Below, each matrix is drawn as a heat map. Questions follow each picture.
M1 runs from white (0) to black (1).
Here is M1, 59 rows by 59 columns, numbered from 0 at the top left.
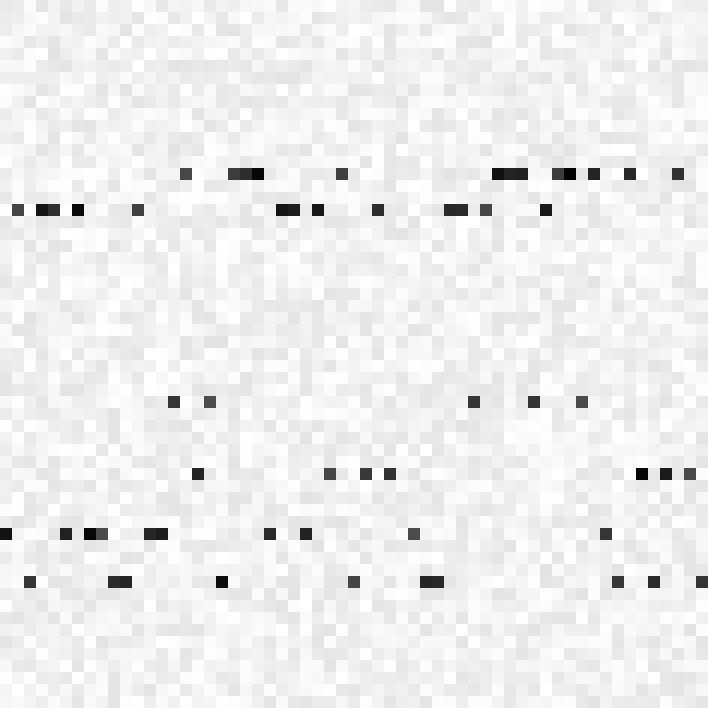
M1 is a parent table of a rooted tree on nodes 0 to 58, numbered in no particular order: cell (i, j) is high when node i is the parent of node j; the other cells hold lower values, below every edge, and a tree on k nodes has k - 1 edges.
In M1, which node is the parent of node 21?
14
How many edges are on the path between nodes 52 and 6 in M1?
4
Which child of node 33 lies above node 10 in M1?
48
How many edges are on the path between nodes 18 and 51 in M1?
2
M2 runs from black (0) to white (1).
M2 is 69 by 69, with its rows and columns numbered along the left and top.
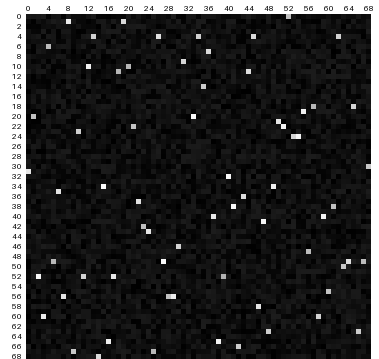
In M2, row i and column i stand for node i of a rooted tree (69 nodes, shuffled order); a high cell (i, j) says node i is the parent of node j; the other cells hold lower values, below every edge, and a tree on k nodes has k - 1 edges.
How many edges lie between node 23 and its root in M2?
9
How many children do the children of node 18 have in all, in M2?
2
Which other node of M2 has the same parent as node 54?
53
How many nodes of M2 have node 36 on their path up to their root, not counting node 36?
4
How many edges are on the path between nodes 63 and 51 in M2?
4
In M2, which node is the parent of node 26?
4
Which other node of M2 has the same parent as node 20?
12
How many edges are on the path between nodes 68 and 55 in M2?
5
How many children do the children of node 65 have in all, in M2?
2
